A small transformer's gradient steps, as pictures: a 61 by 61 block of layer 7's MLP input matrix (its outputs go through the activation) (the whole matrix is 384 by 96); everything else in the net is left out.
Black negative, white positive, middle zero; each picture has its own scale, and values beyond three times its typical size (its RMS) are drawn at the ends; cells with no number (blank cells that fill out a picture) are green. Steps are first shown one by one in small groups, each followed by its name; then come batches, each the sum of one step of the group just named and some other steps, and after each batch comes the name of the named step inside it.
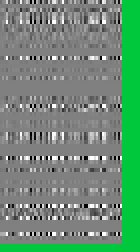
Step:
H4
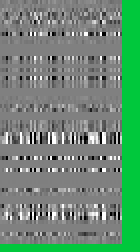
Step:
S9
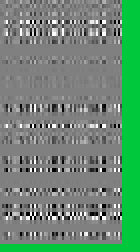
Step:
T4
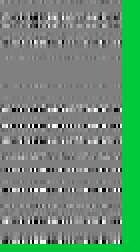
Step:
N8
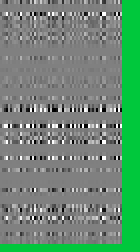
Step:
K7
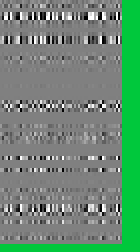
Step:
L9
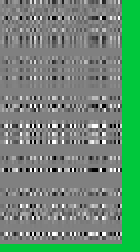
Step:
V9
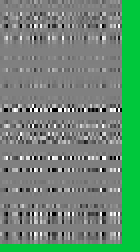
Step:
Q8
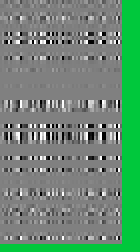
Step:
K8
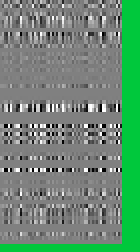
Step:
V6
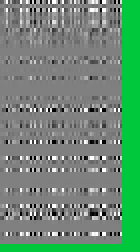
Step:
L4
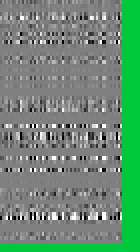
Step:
K8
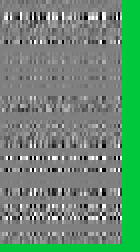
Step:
L9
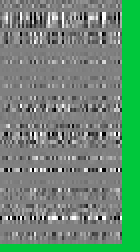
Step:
V6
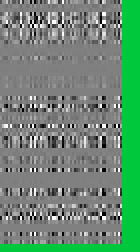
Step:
T4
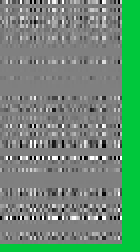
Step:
L4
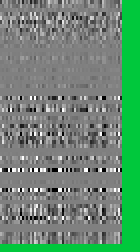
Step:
V6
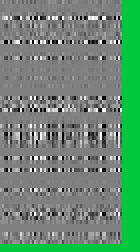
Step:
K8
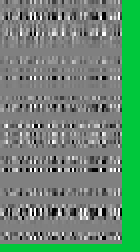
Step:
V9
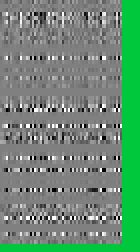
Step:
K7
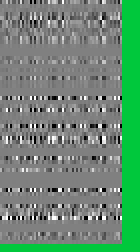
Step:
S9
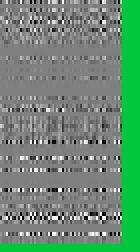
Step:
L4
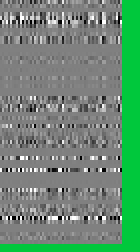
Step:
L9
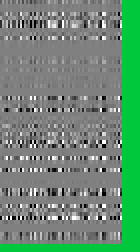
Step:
Q8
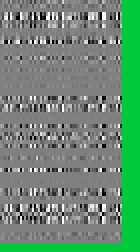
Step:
L9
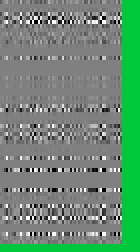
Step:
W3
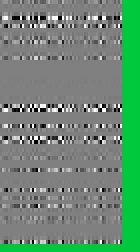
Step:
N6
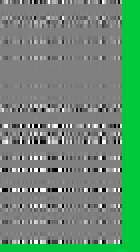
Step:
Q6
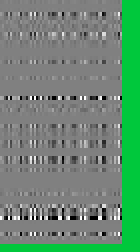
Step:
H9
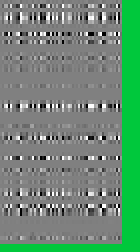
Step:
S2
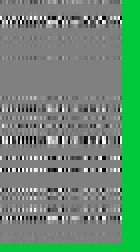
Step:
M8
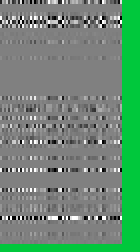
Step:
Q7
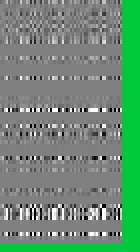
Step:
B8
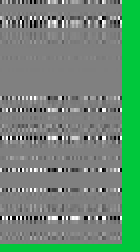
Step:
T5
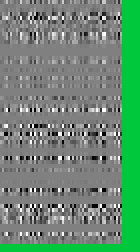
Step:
B8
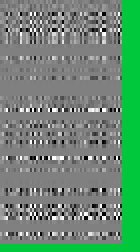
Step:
B8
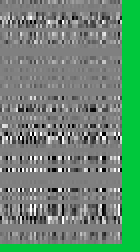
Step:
M8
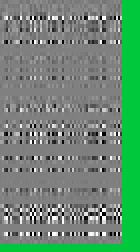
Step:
B8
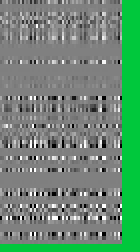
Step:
Q7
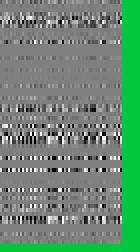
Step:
M8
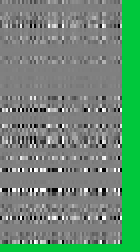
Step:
T5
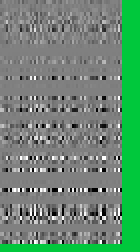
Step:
W3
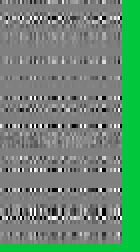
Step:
W3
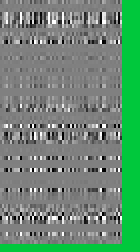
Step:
W3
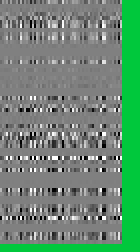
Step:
T5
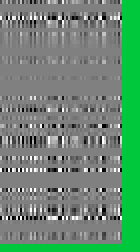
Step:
M8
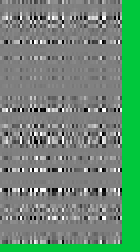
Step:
Q6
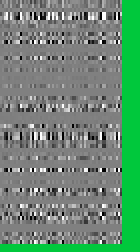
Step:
S2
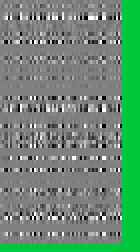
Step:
S2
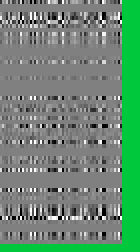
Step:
Q7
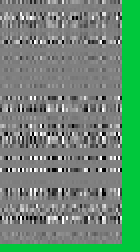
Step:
M8
